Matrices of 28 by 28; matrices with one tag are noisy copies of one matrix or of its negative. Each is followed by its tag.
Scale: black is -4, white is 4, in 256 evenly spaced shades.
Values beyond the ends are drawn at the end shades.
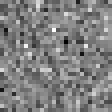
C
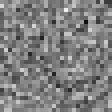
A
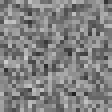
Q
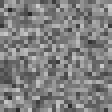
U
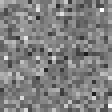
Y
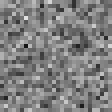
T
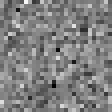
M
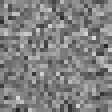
U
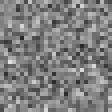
A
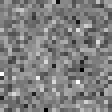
A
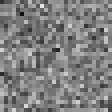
Y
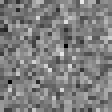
C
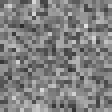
M
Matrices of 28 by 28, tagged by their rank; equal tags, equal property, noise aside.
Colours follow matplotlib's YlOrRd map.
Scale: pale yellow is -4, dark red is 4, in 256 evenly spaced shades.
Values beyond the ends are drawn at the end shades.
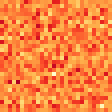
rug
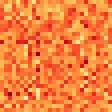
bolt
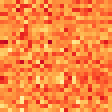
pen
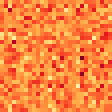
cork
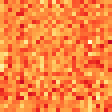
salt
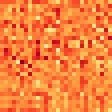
bolt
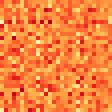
bolt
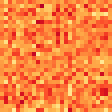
bolt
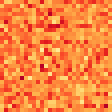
cork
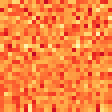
bolt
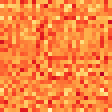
bolt
